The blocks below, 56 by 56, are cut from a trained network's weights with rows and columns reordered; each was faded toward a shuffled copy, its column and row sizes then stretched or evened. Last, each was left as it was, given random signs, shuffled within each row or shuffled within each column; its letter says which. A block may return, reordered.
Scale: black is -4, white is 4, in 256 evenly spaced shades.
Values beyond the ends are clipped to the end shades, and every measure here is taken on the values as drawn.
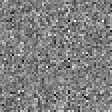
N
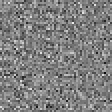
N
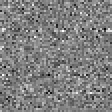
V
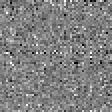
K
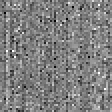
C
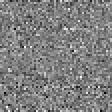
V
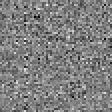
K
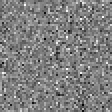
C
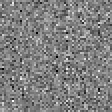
C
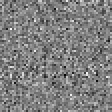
V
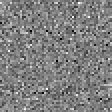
V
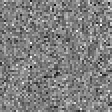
C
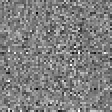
K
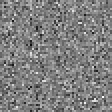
C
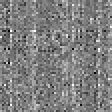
N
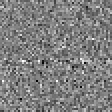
V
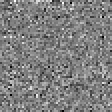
K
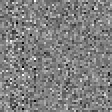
C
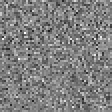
V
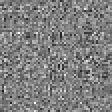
N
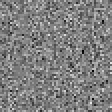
C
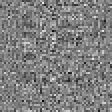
N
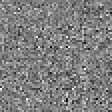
K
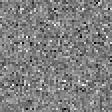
V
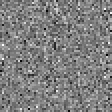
C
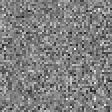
K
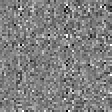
N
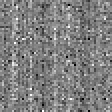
N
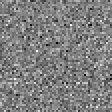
V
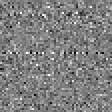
V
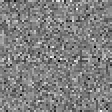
V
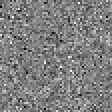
C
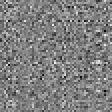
N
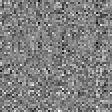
N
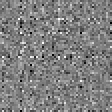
K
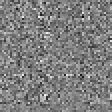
K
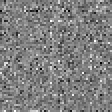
K
